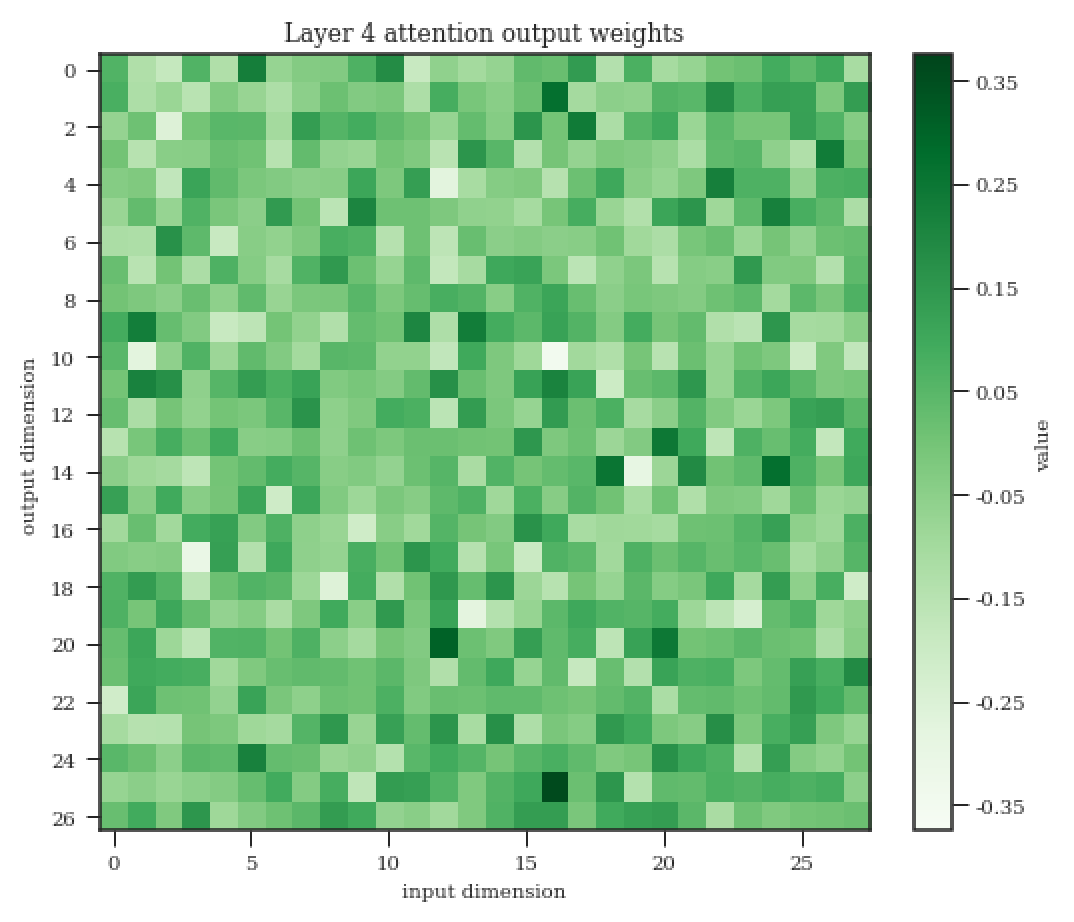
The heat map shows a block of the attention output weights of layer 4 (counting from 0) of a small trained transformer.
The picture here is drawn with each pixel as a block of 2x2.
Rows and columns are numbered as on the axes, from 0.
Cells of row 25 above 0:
18
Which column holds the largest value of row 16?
15
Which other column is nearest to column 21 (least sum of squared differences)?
6
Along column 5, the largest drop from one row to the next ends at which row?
1
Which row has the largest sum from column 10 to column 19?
25
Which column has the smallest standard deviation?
7
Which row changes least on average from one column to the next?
8
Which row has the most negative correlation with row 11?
4
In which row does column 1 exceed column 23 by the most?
9
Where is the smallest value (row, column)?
10, 16
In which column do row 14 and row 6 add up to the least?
19
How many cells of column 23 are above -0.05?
21
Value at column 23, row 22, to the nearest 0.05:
0
